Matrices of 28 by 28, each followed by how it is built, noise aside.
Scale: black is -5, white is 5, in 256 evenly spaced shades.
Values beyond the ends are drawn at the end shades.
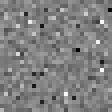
sparse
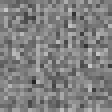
blocks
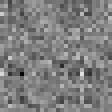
low rank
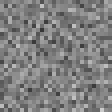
noise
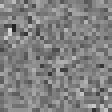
block diagonal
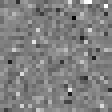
sparse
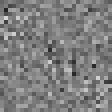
block diagonal
